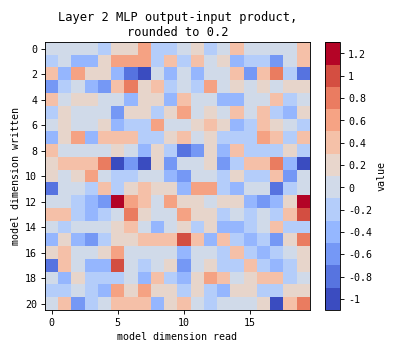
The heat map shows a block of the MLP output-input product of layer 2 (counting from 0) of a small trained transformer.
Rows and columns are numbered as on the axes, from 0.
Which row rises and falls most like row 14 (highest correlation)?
7
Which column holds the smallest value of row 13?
3
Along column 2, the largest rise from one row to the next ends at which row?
2
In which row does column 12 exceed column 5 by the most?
9
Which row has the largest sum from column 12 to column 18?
18
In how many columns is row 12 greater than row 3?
9
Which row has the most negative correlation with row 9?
12
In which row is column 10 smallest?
8
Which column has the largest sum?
19
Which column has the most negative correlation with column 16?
5
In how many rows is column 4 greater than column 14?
7
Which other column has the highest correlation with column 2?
17
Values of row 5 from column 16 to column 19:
0.4 -0.2 -0.4 0.2
